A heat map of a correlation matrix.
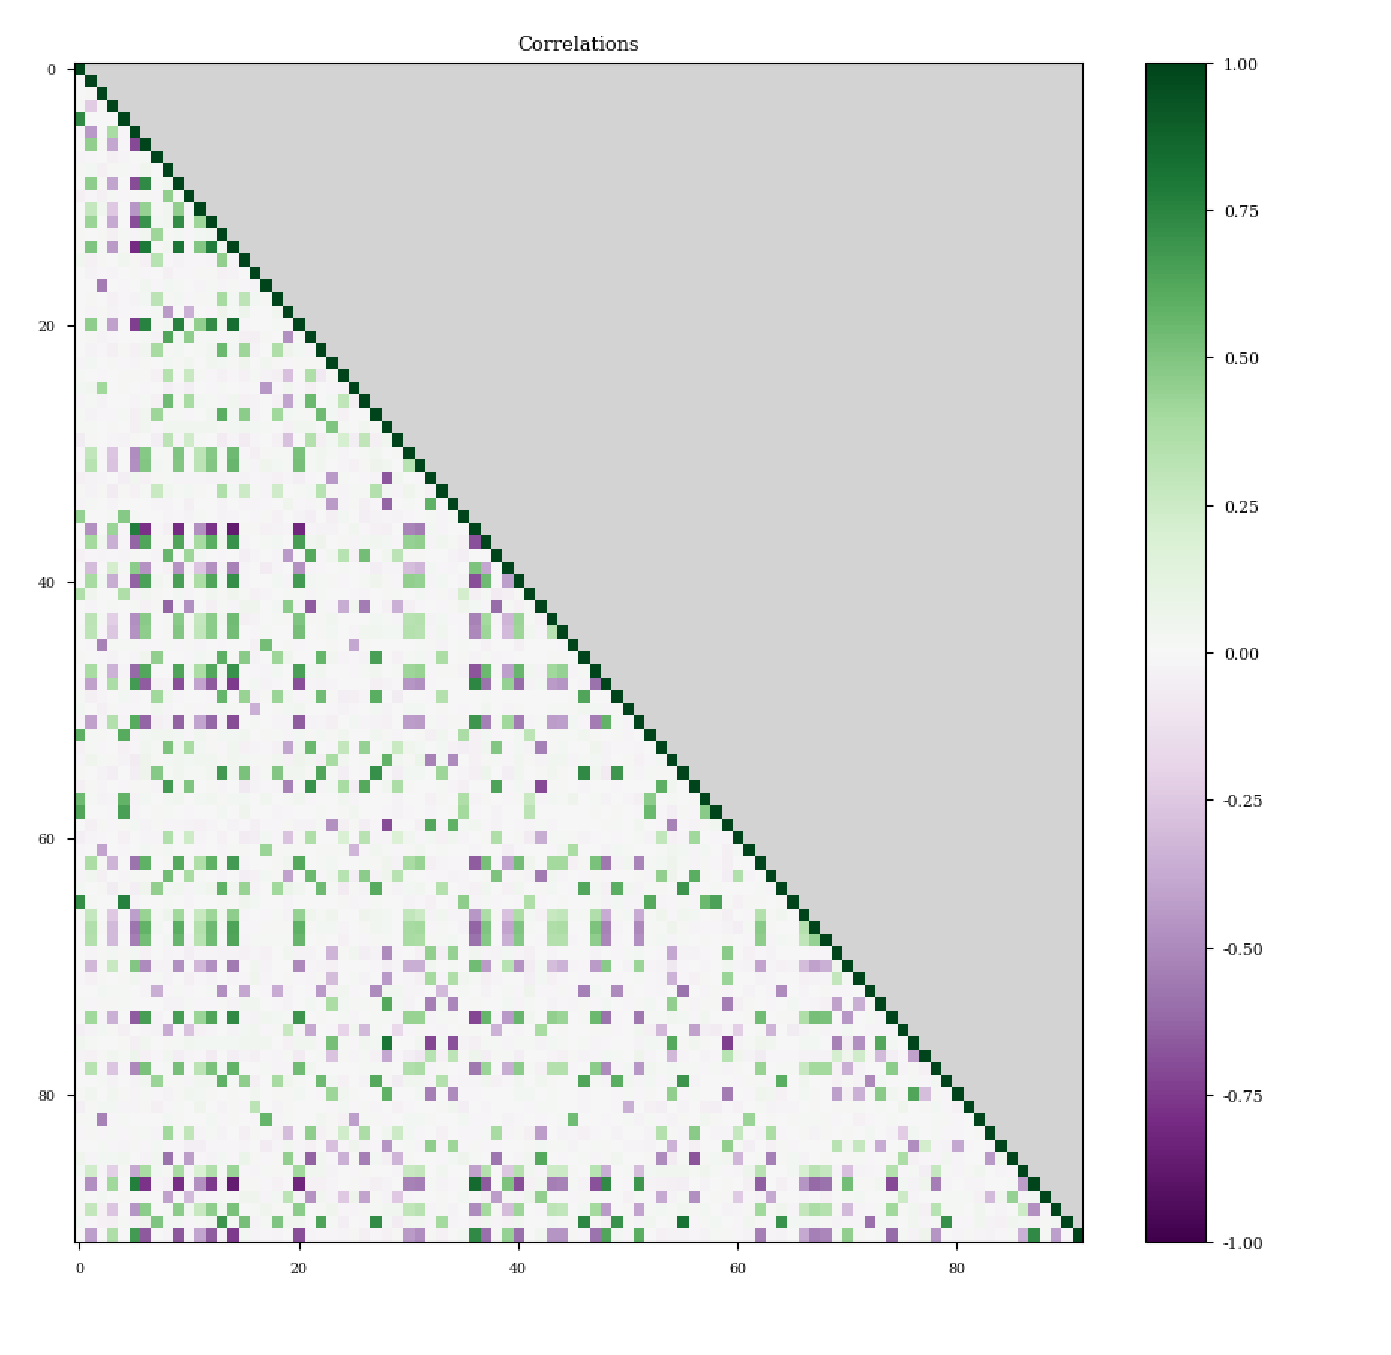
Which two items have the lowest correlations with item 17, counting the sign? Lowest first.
2, 25
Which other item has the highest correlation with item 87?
36
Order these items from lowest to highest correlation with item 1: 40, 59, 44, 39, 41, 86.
39, 59, 41, 86, 44, 40
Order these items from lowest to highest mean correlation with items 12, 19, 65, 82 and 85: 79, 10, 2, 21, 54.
21, 10, 2, 54, 79
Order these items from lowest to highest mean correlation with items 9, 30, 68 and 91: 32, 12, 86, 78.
32, 86, 78, 12
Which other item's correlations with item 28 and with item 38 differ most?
76
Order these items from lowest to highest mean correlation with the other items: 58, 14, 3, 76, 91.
91, 3, 76, 58, 14
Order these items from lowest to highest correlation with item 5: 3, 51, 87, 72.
72, 3, 51, 87
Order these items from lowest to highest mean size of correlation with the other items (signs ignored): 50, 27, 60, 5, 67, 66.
50, 60, 27, 66, 67, 5
